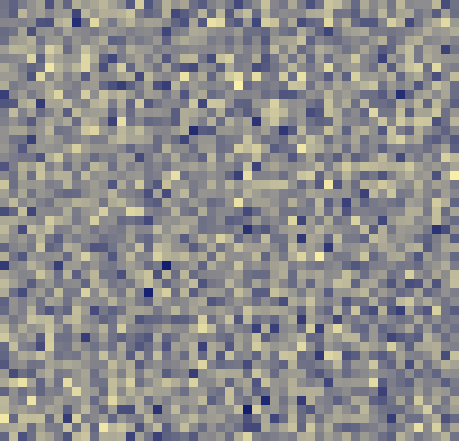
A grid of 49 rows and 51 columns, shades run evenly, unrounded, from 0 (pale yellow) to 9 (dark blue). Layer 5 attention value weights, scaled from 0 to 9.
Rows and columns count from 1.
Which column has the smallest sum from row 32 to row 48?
33
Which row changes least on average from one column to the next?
4
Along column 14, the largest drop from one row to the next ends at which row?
11
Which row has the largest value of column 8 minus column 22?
47
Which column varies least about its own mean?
48
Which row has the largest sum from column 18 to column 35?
8
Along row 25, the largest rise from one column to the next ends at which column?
34
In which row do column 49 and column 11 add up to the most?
26
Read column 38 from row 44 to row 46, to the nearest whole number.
5 6 3
